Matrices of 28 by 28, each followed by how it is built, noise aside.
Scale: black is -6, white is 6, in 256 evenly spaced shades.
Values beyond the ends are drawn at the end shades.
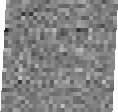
low rank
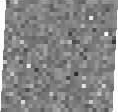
sparse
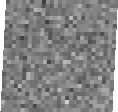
noise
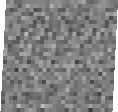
repeating columns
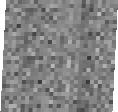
repeating rows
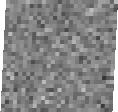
noise
